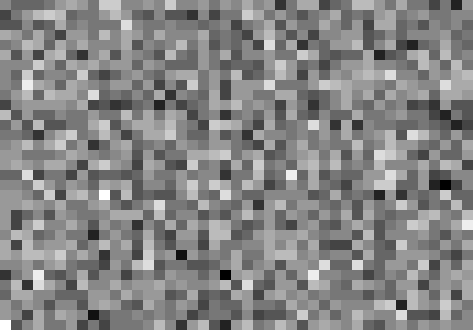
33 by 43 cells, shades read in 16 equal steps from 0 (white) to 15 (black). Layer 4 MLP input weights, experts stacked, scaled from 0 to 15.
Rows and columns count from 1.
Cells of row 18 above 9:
8
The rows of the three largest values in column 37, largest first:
31, 20, 5
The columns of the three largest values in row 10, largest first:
16, 21, 29
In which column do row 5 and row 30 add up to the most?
24
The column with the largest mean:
40
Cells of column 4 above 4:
25
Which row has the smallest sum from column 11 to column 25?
1
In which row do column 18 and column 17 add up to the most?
2
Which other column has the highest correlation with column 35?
36
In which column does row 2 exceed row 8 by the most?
18
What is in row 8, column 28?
11
